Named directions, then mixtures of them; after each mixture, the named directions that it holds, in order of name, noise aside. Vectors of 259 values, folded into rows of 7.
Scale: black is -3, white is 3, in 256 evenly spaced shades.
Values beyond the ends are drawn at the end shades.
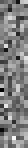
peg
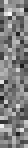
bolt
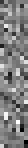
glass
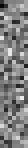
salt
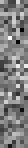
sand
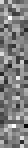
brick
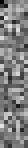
glass, salt.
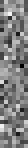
bolt.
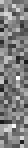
bolt, brick.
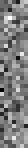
brick, peg, salt.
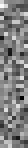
salt.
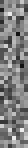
bolt, peg.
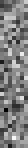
peg, salt, sand.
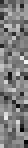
glass.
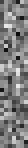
bolt, glass, peg.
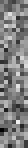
glass, peg, sand.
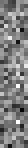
glass, peg, sand.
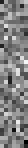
glass, peg.
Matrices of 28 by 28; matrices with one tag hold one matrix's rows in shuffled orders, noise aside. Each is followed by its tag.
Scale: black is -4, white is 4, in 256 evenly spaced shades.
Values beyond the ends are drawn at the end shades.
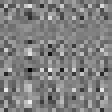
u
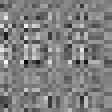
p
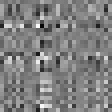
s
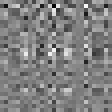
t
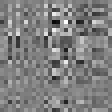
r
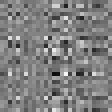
r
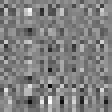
u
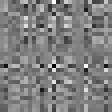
t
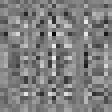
t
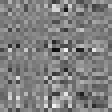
r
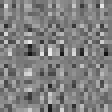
u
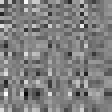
p
